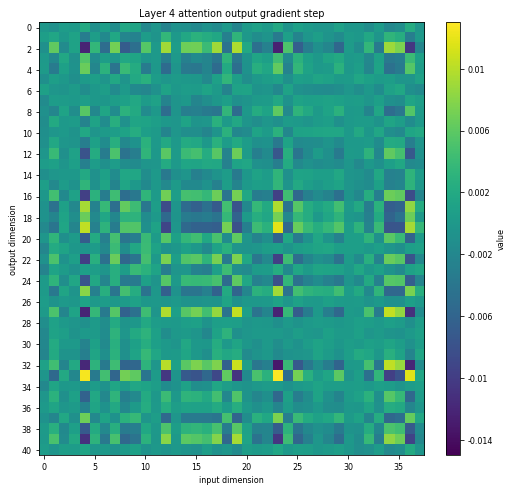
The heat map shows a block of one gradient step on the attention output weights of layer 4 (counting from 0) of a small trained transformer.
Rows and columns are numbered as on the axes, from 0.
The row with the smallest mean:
6
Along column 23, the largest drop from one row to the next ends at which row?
20
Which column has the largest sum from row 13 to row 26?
23
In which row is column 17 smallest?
33
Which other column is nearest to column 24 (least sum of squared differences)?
16
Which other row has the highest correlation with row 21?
29
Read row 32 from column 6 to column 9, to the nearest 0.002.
-0.004 0.004 -0.006 -0.006
